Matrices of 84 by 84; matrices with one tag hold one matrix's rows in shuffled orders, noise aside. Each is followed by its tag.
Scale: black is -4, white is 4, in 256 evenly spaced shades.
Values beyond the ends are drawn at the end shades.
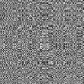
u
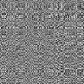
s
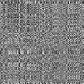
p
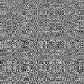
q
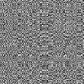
u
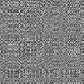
p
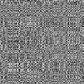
p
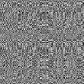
u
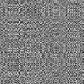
p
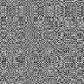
s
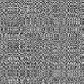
p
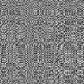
s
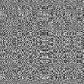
u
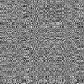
q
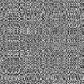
p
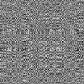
q
